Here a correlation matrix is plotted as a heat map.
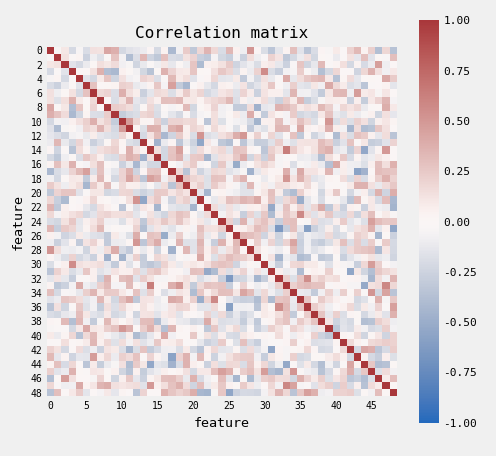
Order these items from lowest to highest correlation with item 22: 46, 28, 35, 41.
41, 46, 28, 35
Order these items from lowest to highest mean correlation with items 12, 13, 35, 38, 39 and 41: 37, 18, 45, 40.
40, 45, 37, 18
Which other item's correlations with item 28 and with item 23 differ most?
35
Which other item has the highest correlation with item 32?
36
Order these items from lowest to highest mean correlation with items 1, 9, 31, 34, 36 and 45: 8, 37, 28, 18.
37, 18, 8, 28
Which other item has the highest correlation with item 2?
46
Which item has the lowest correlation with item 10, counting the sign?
29
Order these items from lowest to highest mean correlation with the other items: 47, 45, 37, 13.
13, 37, 45, 47
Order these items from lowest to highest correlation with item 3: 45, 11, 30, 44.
11, 44, 45, 30
